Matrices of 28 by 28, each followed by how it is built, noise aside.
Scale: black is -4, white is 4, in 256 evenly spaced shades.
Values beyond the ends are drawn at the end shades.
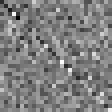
diagonal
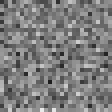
repeating columns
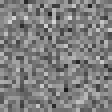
noise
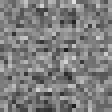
blocks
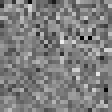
upper triangular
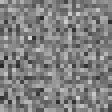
repeating rows
